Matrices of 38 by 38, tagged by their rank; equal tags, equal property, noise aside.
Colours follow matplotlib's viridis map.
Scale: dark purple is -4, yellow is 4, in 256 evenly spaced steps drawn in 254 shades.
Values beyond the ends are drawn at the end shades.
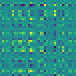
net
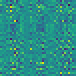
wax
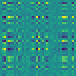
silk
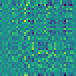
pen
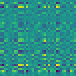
net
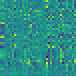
wax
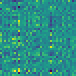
pen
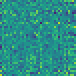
wax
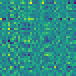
wax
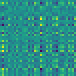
silk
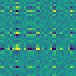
silk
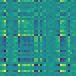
silk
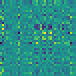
pen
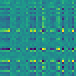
silk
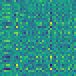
pen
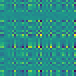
silk
